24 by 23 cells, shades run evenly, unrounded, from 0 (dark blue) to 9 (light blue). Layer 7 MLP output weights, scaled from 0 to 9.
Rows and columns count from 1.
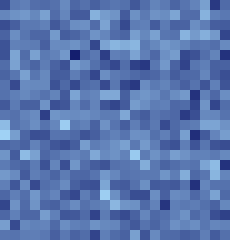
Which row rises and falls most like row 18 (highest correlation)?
14
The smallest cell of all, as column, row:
8, 6
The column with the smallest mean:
20
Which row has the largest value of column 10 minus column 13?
2
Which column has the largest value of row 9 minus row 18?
3
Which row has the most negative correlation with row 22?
12
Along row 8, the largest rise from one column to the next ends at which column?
11
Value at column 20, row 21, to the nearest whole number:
5
